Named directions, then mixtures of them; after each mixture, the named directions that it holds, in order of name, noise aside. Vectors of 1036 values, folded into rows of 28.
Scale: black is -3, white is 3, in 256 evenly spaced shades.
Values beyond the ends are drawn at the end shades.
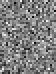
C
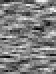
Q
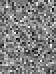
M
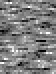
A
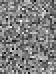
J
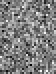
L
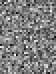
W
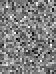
M.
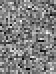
A, J.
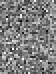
J.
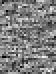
J, Q, W.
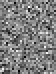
A, C, J.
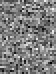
J, M, Q.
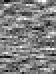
Q.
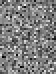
J, W.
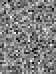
M, W.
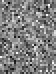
L.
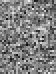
J, L, Q.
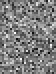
M.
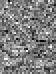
A, M.
